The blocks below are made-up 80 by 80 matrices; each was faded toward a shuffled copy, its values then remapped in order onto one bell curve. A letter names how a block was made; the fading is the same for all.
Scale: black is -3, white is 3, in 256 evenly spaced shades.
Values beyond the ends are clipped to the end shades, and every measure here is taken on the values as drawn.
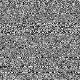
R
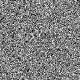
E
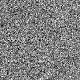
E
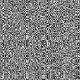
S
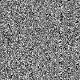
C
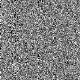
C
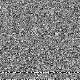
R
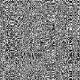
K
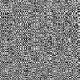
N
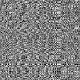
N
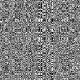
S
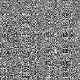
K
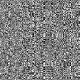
K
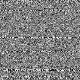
R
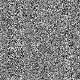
C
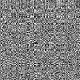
N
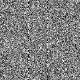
C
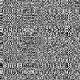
N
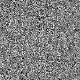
C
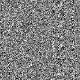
C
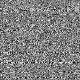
R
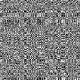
N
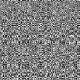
N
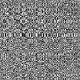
N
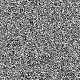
E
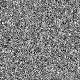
E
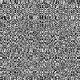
N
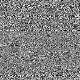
R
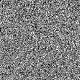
E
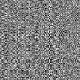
N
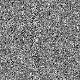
C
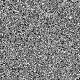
E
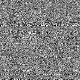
R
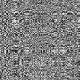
N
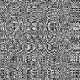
N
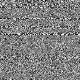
R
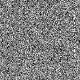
C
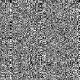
K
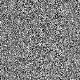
C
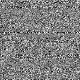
R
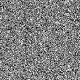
E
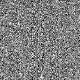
C
